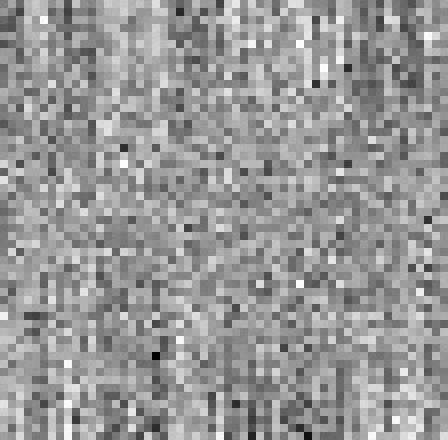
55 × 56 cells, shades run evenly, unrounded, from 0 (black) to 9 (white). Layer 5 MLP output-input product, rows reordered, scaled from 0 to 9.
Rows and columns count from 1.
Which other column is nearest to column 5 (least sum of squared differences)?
4
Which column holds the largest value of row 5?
54
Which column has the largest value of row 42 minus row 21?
44
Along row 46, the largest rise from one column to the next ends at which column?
9
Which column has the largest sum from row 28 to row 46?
23
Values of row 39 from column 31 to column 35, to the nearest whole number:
7 5 6 6 7
